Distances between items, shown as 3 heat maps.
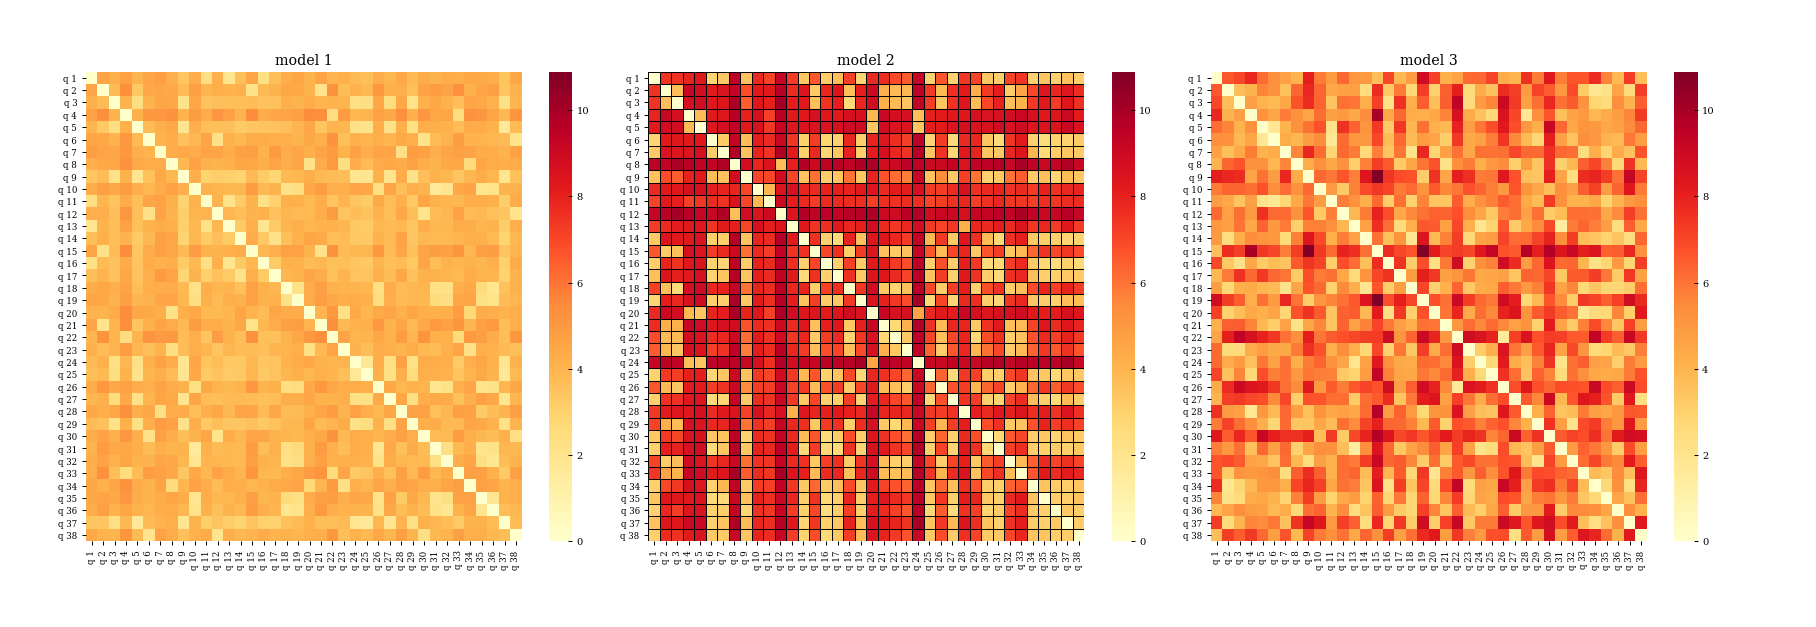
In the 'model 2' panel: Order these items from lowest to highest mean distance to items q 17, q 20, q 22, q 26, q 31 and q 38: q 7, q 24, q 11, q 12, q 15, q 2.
q 7, q 15, q 2, q 11, q 24, q 12
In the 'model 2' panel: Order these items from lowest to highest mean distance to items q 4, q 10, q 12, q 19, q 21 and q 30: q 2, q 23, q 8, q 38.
q 38, q 23, q 2, q 8
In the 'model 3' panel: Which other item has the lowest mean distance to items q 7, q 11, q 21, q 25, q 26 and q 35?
q 18
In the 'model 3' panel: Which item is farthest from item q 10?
q 37
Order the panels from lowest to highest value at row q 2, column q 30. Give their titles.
model 1, model 3, model 2
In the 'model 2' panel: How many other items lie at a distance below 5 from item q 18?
10
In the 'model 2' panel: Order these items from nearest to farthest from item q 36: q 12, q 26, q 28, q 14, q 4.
q 14, q 26, q 28, q 4, q 12
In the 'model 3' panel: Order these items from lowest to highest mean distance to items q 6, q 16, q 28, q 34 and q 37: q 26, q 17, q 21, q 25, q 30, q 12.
q 25, q 21, q 12, q 17, q 30, q 26
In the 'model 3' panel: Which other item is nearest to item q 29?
q 32
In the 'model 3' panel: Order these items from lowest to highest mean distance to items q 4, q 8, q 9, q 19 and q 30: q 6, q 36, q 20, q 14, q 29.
q 29, q 6, q 36, q 20, q 14
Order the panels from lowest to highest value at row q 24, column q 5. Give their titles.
model 1, model 2, model 3
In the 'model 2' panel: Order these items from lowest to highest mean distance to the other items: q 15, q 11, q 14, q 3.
q 14, q 15, q 3, q 11
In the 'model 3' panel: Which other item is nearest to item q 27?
q 38
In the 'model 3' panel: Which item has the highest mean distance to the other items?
q 15
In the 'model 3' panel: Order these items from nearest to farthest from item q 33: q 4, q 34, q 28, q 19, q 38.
q 34, q 4, q 28, q 19, q 38
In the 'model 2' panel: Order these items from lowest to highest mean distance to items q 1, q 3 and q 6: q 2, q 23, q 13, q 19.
q 19, q 23, q 2, q 13
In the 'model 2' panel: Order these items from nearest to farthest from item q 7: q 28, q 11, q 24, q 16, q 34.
q 16, q 34, q 11, q 28, q 24
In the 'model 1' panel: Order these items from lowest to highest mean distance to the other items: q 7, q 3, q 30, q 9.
q 9, q 3, q 30, q 7
